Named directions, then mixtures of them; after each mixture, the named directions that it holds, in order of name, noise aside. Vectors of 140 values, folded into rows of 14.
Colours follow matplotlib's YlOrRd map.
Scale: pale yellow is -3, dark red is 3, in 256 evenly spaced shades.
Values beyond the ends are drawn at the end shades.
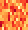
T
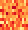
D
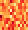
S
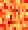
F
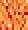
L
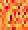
F, L, T.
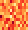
S.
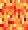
D, F.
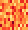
D, S, T.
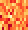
L, S, T.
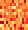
D.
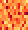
L.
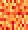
D, L, S.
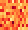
D, S, T.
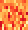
L, T.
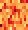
D, F, T.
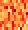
L, S, T.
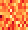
S.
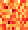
F, L, S.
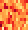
F, L, T.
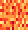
D, L, S.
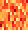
T.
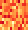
D, F, S.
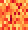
F, L, T.
